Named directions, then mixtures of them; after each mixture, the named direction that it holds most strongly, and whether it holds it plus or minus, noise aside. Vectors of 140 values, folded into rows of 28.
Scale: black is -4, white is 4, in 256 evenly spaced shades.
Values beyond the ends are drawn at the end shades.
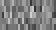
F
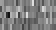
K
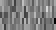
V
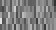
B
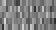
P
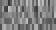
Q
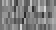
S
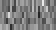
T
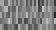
Q, minus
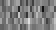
K, minus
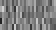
B, minus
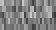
F, plus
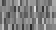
P, minus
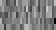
V, plus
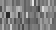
K, plus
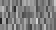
B, minus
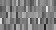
B, plus
